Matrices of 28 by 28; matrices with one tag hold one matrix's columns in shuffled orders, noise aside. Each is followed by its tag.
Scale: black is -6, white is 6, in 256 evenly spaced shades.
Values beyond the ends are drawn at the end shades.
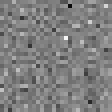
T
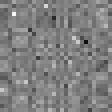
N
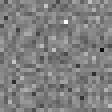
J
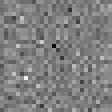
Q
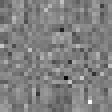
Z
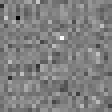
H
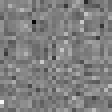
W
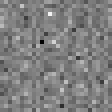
N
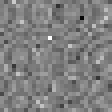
H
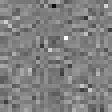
T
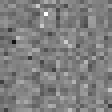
N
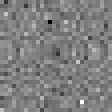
W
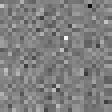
T
